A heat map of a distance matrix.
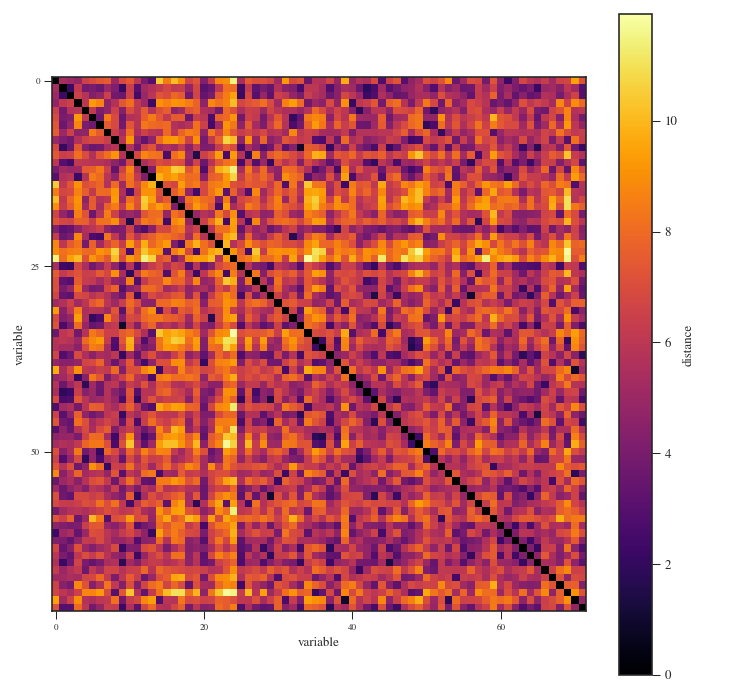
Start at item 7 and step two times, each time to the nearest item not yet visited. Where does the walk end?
59
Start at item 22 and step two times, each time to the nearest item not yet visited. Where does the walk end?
16
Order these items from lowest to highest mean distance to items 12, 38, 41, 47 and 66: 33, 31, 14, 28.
33, 28, 31, 14
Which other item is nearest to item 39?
70
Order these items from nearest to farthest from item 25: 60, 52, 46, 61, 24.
46, 60, 61, 52, 24
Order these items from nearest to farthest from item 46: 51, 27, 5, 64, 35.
64, 27, 5, 51, 35
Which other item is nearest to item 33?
9
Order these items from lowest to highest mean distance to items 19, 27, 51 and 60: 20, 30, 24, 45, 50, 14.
20, 45, 50, 30, 14, 24
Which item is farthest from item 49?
23
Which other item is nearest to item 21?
32
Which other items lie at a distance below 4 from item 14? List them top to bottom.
31, 39, 53, 70
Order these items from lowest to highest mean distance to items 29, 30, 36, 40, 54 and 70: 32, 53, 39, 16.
53, 39, 32, 16
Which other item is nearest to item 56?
29
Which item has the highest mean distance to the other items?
24
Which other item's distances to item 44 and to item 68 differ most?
34
